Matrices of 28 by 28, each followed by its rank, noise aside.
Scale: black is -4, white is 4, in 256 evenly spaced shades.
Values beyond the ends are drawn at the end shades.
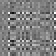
one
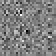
four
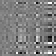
one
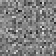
six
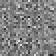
six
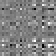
two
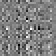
three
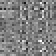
four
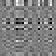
one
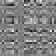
two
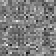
four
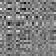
two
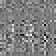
four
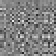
four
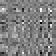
three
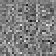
six
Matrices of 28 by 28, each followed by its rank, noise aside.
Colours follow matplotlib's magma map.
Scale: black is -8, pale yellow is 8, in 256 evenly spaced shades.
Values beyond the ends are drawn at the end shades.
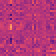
three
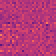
four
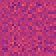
four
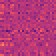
three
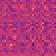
three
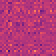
three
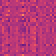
two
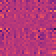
three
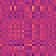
two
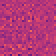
four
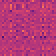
three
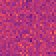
six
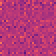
four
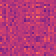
four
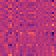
two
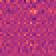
three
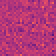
six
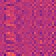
two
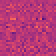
four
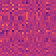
three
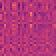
three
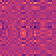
two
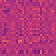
three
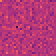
six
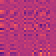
two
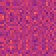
four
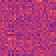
six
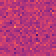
six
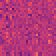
four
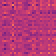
two
